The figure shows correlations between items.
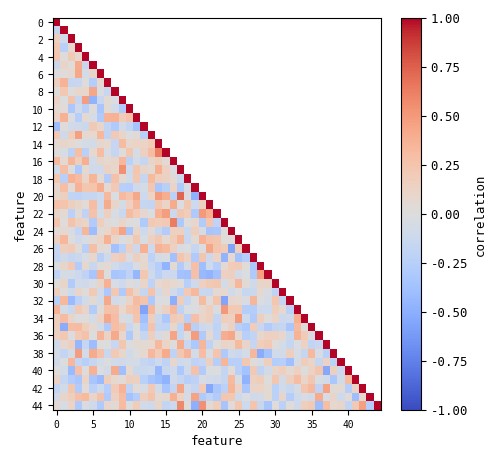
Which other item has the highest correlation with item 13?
3
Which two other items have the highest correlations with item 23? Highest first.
16, 33
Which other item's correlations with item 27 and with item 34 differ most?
25
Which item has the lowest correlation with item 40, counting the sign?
37
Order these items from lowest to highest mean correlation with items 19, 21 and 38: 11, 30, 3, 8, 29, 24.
29, 24, 30, 11, 8, 3
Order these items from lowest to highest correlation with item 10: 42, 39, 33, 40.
42, 39, 40, 33
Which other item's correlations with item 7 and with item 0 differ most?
32
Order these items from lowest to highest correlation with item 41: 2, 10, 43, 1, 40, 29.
43, 2, 1, 29, 10, 40
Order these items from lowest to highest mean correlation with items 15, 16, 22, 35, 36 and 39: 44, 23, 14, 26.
44, 26, 14, 23
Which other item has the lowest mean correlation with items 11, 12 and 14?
40
